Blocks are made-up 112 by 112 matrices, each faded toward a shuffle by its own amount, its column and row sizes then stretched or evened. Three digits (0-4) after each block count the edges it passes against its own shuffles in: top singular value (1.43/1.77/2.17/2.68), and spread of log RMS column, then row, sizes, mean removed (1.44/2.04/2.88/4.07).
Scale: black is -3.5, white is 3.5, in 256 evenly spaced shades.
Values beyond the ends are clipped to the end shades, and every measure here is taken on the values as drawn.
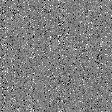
0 2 0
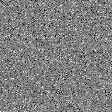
1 0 1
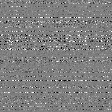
1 0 4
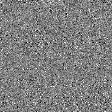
0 1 2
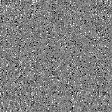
2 2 0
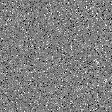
1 1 0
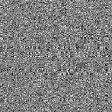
3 1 2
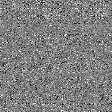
1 0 3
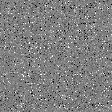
1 1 1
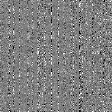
2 4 1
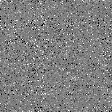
0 1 2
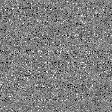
1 0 2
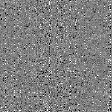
3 3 1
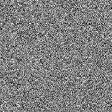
3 1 2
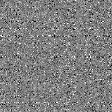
2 2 2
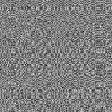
4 0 2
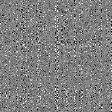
0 3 2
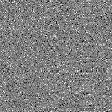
3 0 0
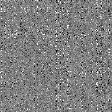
1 3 1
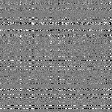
4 2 4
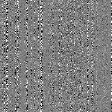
2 4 0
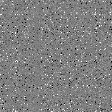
0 2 2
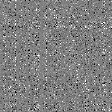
0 3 2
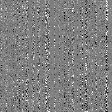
1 4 1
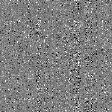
1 3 1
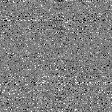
1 0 3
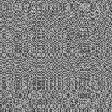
4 0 0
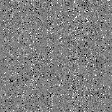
1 3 1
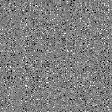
3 2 2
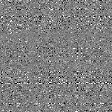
3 2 3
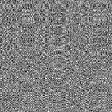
4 1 2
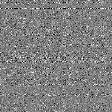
2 1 3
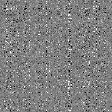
1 3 2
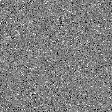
0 1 1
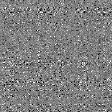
2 2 3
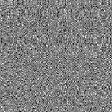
4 2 0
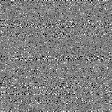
3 0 3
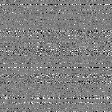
3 1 4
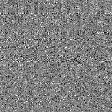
3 0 2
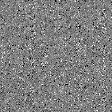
0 2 1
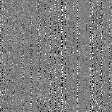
1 4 0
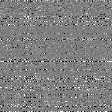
3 1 4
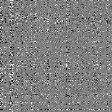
0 3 3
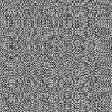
4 3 1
